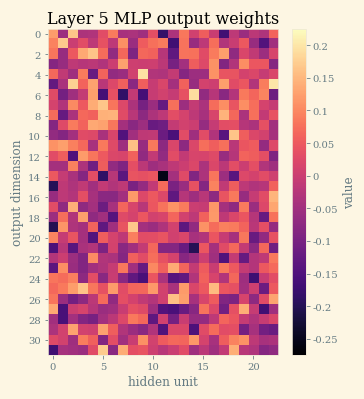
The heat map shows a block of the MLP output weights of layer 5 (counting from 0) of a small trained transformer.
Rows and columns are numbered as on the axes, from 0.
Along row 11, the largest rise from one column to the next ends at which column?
8
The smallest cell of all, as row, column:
14, 11
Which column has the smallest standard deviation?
15
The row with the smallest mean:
21
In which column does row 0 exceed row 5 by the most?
0
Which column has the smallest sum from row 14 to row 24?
5
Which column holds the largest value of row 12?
3
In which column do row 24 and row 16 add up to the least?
12
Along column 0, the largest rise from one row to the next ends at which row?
20
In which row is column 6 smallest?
18
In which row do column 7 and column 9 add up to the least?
6
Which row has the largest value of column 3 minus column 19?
25
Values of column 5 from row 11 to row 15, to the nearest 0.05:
0.1 0.05 0.05 -0.2 0
